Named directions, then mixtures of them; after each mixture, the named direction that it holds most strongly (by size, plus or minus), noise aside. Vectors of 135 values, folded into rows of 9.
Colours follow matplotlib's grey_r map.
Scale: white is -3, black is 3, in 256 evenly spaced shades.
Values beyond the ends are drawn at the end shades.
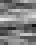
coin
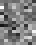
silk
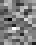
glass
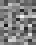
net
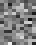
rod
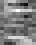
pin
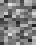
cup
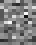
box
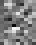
glass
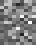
box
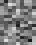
cup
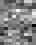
coin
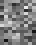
silk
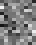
silk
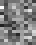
silk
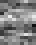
coin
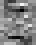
pin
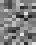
glass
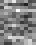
pin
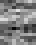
coin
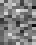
cup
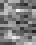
pin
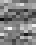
coin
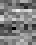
coin
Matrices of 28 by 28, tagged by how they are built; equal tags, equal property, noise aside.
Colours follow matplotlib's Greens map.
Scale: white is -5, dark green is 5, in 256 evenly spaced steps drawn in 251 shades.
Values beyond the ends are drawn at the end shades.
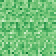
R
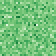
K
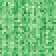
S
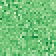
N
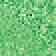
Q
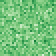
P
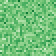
P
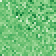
Q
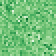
N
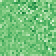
Q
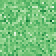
K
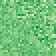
Q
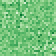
N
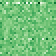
K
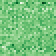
K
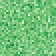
P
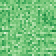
S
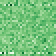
K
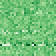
K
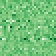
K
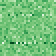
K
